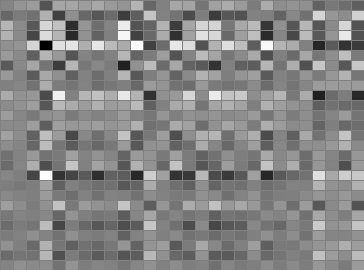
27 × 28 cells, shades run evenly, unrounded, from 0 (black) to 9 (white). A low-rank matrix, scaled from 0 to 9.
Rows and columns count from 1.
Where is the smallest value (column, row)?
4, 5
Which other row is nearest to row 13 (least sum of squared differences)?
1
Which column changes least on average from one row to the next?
2
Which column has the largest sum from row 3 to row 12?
10
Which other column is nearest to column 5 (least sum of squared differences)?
15
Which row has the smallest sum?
18
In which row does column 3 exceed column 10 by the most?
7
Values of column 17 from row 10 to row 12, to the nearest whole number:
8 6 5
